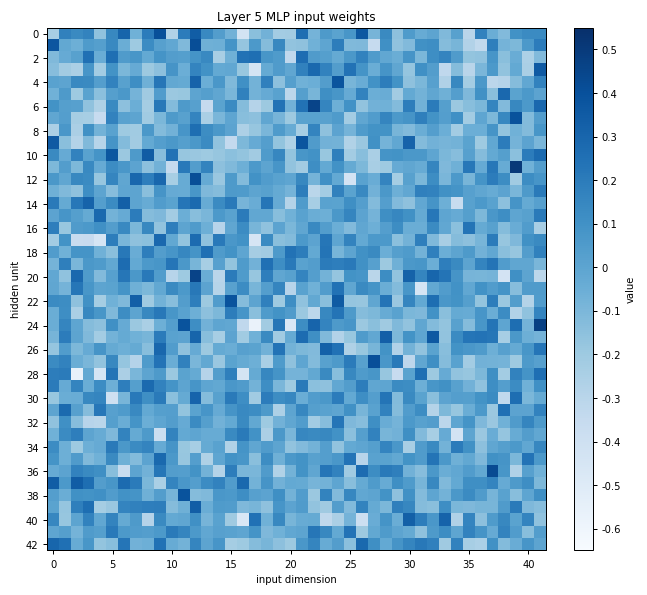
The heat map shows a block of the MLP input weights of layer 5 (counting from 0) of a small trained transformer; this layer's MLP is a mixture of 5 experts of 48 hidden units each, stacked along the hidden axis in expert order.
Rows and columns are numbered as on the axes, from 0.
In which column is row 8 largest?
12
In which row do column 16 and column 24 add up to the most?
4
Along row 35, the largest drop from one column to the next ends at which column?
26
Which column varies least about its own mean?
40
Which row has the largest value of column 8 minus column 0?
0
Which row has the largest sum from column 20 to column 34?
19
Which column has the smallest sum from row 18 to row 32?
17
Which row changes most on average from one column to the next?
22
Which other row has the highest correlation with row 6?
24
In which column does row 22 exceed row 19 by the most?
15
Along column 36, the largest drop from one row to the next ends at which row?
1
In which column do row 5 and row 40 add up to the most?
38
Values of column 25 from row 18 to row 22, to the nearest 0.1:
0 0.2 0.1 0 -0.2
